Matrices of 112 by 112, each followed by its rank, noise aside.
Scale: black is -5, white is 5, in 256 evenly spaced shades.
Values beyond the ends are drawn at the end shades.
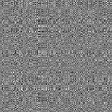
six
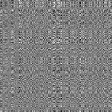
three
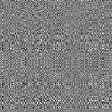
four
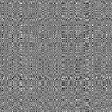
four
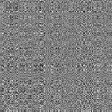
five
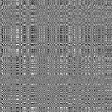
two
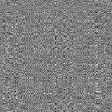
six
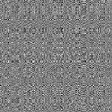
five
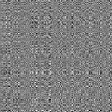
four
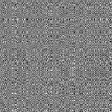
five
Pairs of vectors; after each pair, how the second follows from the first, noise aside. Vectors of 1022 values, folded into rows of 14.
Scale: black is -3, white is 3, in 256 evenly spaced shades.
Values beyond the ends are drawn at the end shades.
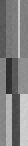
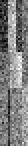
reversed, negated.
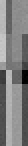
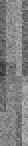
reversed, shrunk.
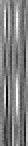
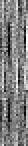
wrapped around, negated.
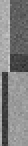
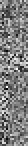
sign-scrambled.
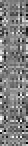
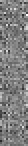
reversed, shrunk.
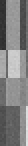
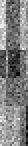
negated.
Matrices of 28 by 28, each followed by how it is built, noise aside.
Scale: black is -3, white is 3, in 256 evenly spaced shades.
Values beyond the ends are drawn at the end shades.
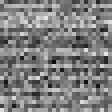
blocks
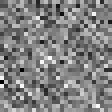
Toeplitz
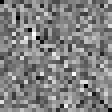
diagonal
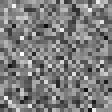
Toeplitz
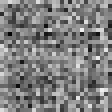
blocks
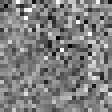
upper triangular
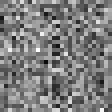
blocks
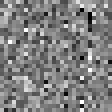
uneven columns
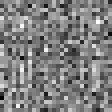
blocks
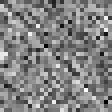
Toeplitz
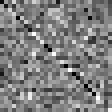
diagonal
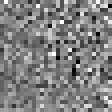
upper triangular
